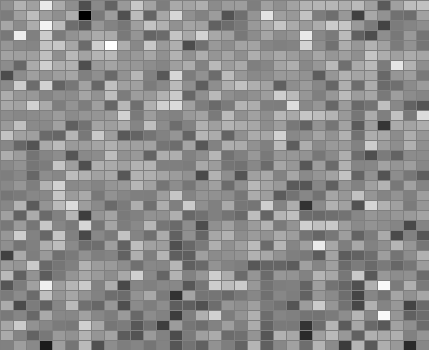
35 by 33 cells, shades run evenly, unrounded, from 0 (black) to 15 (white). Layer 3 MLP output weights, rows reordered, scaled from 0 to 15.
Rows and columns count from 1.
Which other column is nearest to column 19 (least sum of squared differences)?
18
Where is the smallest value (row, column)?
2, 7
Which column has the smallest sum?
28
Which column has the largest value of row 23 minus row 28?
4
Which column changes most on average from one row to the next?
30
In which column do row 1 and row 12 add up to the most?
33
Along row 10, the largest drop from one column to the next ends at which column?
15
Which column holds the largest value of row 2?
21
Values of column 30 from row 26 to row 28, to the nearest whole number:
9 7 9
